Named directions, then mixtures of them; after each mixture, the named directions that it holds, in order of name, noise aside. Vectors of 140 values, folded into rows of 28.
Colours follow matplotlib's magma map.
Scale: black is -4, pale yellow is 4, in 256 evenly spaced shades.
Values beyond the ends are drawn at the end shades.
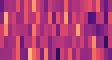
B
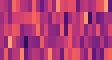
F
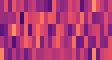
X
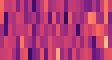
B.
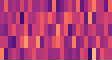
F, X.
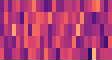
B, X.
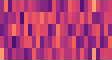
X.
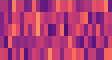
F, X.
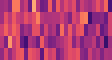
B, F.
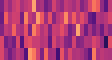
B, X.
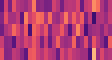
B, X.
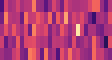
B, X.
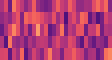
F, X.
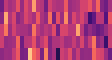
B.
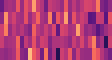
B.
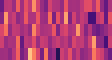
B.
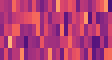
F.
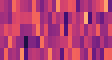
F.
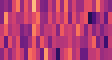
B, F.
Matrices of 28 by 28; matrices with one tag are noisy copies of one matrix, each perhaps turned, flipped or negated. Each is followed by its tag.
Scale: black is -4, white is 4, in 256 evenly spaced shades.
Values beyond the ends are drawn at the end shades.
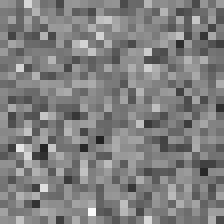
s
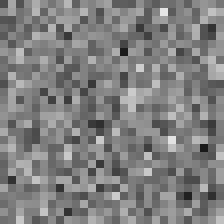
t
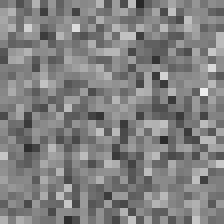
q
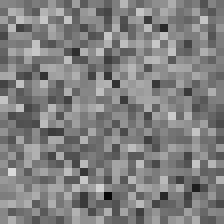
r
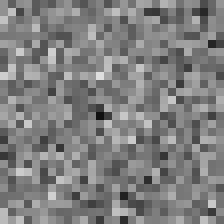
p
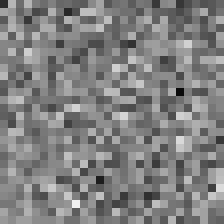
s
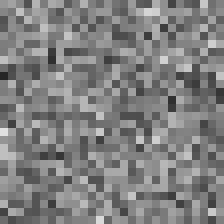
p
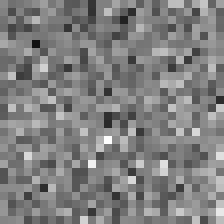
s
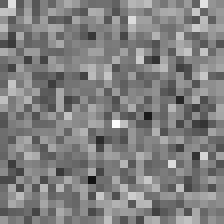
s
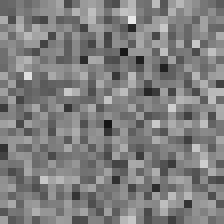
q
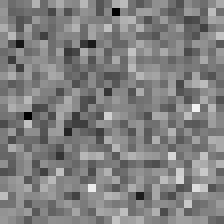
r
